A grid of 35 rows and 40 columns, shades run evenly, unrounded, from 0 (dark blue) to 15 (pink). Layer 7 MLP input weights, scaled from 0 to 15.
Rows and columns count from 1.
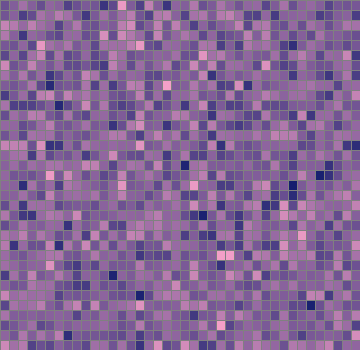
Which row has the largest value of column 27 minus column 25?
9
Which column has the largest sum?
5
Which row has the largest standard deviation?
15
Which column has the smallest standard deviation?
20
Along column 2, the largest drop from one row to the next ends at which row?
25
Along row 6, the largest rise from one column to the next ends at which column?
23
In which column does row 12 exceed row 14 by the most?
16
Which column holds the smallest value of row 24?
24
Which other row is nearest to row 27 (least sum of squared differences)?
29
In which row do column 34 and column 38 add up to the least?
13
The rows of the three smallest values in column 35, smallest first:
31, 12, 14
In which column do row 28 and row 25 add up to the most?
19
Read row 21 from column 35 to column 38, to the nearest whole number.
10 9 8 8
